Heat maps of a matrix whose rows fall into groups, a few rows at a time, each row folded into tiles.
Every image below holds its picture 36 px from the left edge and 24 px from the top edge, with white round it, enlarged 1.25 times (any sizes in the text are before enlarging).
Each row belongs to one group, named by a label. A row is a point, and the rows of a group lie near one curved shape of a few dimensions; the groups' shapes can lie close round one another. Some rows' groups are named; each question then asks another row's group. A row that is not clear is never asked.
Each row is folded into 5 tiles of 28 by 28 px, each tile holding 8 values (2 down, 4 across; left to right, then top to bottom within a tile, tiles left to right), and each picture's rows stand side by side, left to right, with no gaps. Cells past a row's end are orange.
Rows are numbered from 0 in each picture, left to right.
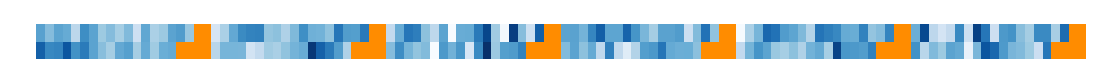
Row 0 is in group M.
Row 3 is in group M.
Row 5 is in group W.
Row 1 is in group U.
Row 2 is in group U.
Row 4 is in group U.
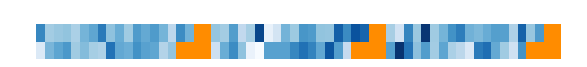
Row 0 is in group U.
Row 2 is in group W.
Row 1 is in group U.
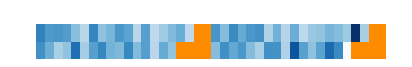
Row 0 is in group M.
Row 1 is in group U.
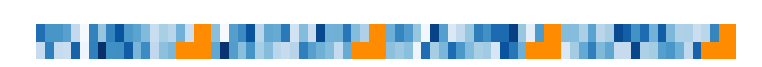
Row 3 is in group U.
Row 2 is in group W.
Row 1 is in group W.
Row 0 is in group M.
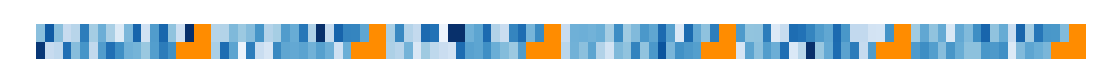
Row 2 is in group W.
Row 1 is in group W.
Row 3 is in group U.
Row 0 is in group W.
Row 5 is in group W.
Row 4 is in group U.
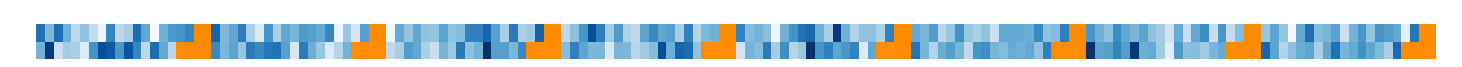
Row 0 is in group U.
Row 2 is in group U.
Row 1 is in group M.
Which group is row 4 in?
U
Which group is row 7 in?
W
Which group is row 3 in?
U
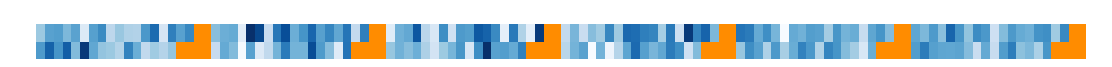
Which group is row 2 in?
U
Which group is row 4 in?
M
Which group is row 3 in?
W
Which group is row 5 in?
W
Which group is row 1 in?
W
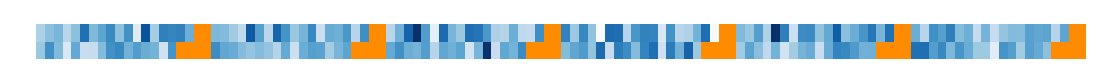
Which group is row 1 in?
W
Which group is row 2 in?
U
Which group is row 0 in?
W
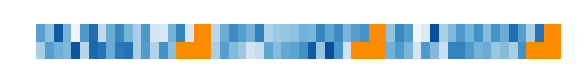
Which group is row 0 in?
M
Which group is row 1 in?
U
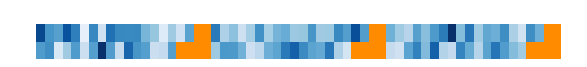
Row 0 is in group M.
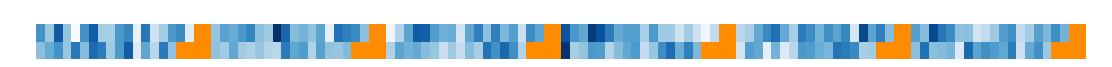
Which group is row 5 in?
U
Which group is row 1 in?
W
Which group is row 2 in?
U
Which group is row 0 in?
M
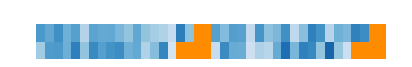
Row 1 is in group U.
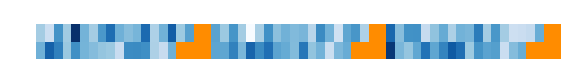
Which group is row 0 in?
W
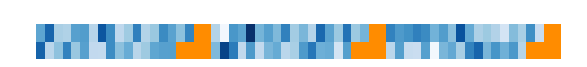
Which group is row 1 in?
W
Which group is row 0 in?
W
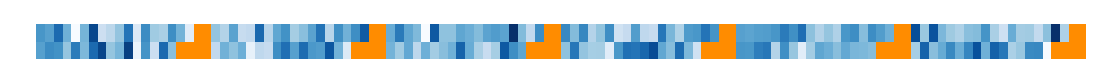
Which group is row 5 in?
U
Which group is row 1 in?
U
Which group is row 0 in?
M
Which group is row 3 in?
U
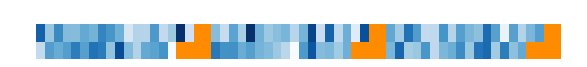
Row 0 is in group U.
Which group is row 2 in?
U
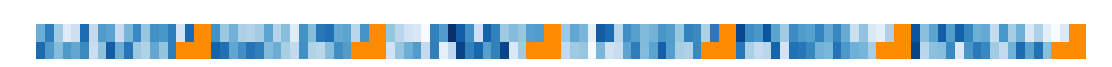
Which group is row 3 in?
W
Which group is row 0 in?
W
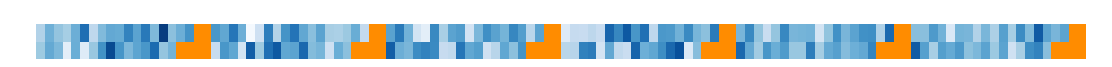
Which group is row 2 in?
W
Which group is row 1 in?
M
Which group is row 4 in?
W
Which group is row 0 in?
W
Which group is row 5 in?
W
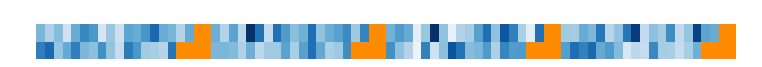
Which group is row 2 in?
W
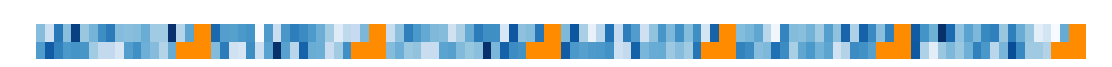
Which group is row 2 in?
U
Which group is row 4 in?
W
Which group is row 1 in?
M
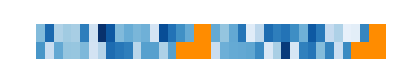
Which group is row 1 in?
U
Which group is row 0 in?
W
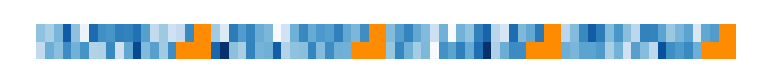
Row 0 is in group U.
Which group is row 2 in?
U
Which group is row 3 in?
U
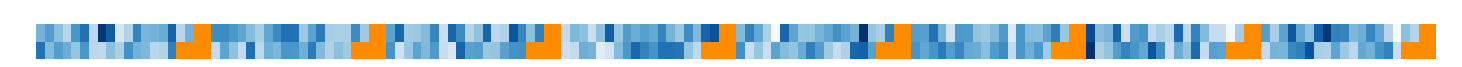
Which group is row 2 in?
W
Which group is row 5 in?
M
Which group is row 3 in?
U
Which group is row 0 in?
W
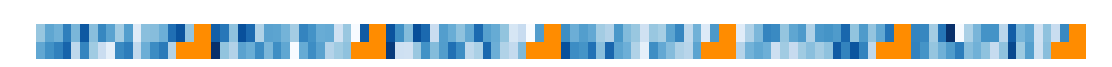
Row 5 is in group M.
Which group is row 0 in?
M
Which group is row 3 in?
M
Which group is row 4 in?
U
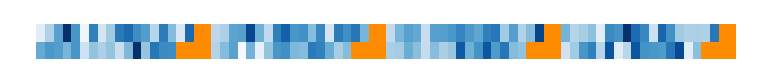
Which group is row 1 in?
W
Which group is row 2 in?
U
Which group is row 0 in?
U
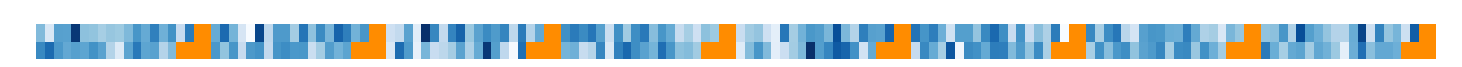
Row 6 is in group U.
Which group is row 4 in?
U
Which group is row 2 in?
W
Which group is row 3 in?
M
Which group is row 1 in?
W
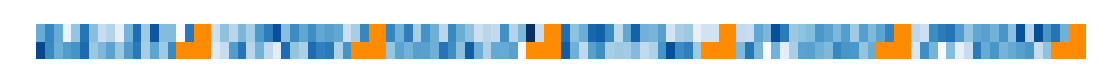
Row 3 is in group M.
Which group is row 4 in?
W
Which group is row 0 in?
W
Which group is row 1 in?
U
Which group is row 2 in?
U
